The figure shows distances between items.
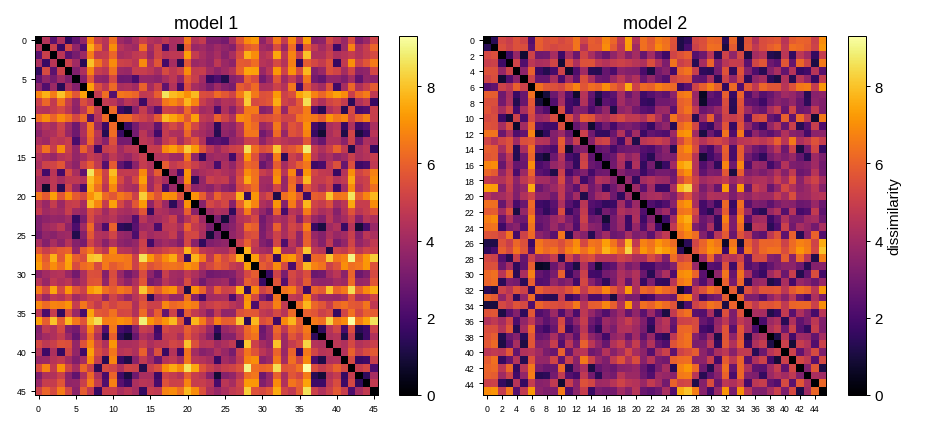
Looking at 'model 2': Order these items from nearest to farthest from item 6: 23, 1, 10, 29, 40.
1, 40, 10, 29, 23
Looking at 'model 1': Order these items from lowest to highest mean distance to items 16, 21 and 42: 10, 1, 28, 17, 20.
1, 17, 10, 20, 28
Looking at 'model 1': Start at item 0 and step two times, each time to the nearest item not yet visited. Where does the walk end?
2
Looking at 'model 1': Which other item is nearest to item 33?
15
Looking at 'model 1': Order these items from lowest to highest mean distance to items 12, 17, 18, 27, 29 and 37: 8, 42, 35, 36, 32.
35, 8, 42, 32, 36
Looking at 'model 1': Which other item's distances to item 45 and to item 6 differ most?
3
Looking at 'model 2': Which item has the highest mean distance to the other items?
27
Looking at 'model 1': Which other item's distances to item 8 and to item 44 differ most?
42
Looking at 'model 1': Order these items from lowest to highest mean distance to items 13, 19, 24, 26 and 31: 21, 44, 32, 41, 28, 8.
41, 44, 21, 8, 32, 28
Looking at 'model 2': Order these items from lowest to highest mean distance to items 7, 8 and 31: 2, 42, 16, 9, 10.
16, 2, 9, 42, 10
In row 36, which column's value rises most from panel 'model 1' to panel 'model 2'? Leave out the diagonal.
28
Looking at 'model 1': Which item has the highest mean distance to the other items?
36
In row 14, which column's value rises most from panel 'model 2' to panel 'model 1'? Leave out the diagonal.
36
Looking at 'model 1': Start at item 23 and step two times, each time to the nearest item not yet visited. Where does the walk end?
5
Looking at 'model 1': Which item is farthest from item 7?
17
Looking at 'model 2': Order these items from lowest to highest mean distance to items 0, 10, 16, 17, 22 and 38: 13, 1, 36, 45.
36, 45, 13, 1
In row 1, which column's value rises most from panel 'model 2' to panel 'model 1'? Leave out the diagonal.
34
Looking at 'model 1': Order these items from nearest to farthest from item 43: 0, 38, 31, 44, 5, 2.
38, 44, 5, 0, 31, 2
